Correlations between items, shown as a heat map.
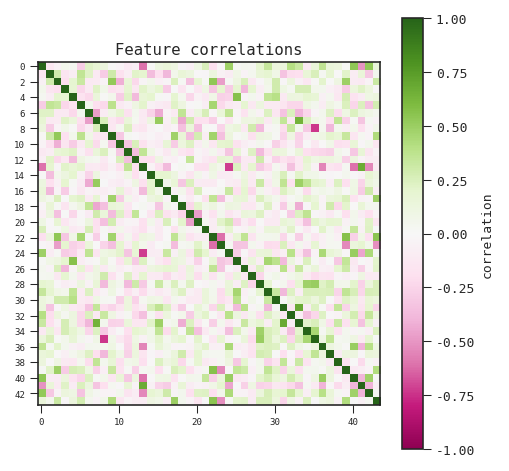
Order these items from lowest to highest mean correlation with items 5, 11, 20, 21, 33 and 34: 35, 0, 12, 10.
10, 12, 0, 35
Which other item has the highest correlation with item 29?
25
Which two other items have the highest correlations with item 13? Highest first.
41, 11
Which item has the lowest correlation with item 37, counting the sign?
8
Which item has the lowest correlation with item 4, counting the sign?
12
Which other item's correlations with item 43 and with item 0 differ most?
22
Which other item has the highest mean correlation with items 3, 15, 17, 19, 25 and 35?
34
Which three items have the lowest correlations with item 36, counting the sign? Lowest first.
13, 41, 11
